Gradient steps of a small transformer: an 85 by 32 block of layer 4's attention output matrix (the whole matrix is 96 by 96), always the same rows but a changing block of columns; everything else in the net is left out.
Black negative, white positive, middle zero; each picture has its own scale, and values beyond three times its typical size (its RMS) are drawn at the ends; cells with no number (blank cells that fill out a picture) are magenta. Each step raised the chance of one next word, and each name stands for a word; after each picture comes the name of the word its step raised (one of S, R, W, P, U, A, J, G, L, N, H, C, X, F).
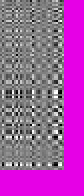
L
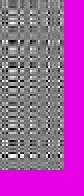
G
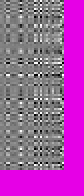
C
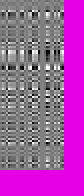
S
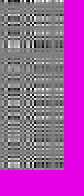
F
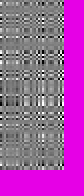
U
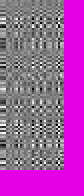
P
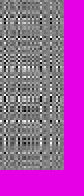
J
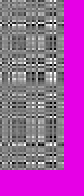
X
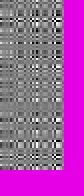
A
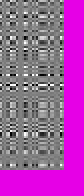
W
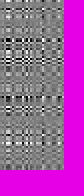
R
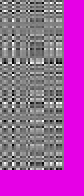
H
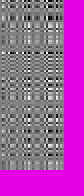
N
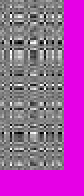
W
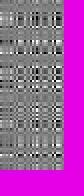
G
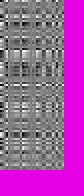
W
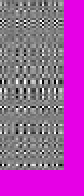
L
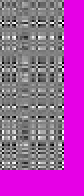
X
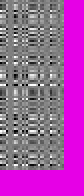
C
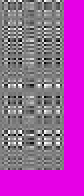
R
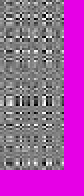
U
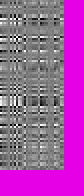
U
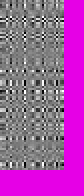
L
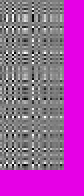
C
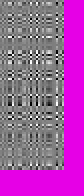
U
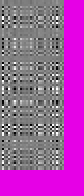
P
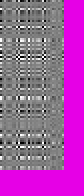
R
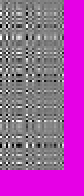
X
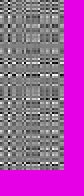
C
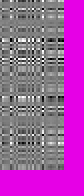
R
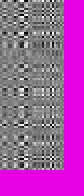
F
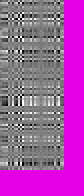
U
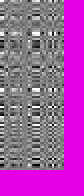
F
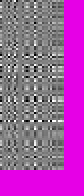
J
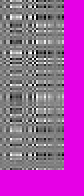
N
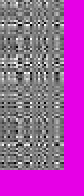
X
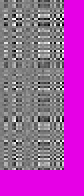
A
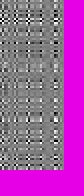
A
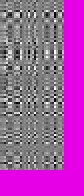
S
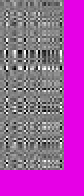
S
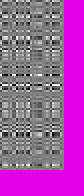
W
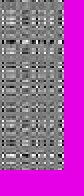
G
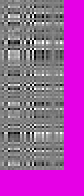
W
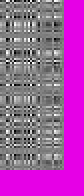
N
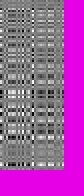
L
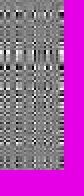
S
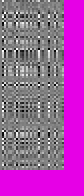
W
